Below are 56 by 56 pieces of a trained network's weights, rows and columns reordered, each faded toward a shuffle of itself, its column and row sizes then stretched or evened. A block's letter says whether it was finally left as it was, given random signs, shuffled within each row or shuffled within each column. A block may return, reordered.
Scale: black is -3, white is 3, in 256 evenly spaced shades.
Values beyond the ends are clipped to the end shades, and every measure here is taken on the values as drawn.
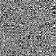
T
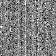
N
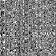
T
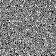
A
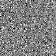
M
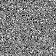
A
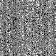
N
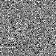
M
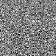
T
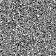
N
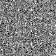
M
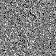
N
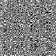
T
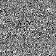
M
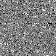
A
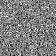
A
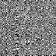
T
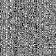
T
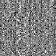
T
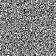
M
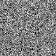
M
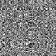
T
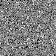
A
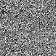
N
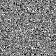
A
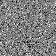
A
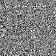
M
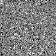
M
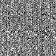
T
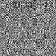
T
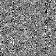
N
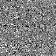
M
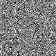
N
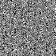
N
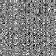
T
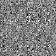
M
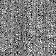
N
